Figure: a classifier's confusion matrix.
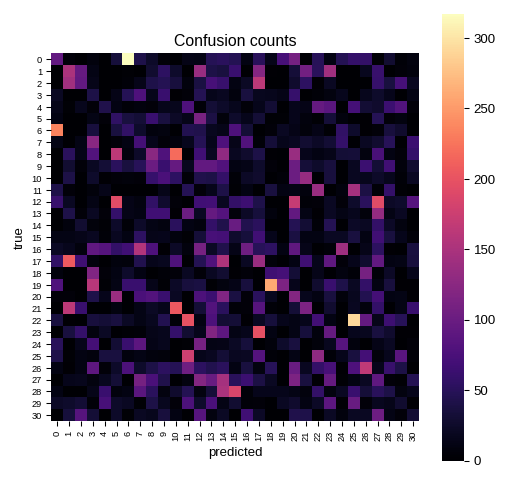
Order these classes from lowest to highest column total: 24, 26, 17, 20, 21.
24, 21, 26, 17, 20
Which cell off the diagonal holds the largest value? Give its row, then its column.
0, 6
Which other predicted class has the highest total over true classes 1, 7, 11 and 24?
12
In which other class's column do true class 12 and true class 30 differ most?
5
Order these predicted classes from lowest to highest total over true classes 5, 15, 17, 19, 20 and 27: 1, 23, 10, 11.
11, 10, 1, 23
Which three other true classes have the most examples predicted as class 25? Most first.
22, 11, 29
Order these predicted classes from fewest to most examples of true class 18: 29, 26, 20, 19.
29, 20, 19, 26
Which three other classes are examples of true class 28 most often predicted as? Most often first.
15, 14, 7
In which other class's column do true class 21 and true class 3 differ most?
10
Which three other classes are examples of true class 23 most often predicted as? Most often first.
17, 13, 14
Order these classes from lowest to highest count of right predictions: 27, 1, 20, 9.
9, 27, 20, 1
